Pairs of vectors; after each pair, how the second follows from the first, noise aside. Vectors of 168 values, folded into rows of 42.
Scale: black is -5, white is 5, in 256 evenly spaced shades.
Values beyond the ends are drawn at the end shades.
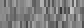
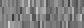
shuffled.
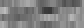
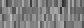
shuffled.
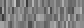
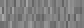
negated, shrunk.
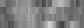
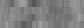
reversed, negated, shrunk.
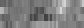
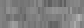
wrapped around, shrunk.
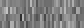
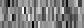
wrapped around, negated, scaled up.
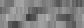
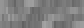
wrapped around, negated, shrunk.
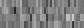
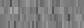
reversed, shrunk.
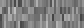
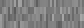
negated, shrunk.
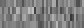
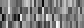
wrapped around, negated, scaled up.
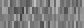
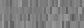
wrapped around, negated, shrunk.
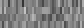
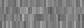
reversed, negated, shrunk.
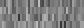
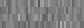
negated, shrunk.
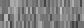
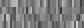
sign-scrambled.
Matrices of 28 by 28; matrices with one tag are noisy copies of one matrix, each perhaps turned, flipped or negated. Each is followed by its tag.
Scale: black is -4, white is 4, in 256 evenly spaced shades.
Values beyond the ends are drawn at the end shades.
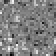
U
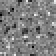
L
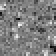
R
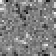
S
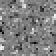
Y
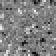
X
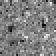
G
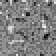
G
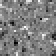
X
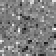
L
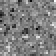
L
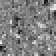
R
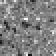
L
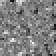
X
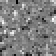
X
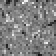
Y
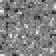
U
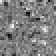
G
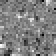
R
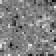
S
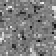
Y
